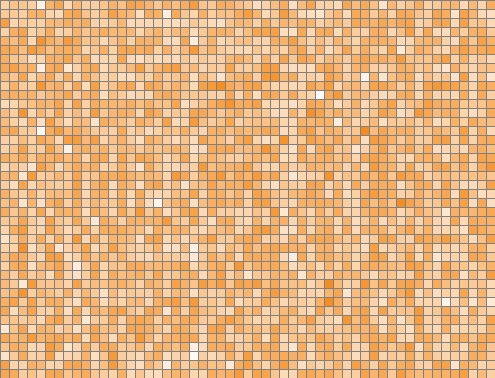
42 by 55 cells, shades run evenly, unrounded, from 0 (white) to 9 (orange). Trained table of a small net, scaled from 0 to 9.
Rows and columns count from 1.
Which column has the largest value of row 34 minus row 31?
37
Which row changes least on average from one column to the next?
3
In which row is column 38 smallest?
14
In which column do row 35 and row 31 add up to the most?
47
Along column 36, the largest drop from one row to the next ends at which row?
11
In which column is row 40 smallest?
22
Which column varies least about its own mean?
44
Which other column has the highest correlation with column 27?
50
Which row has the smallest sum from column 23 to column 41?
24
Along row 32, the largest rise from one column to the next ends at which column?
4
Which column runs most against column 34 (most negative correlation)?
40
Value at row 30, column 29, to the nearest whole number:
6
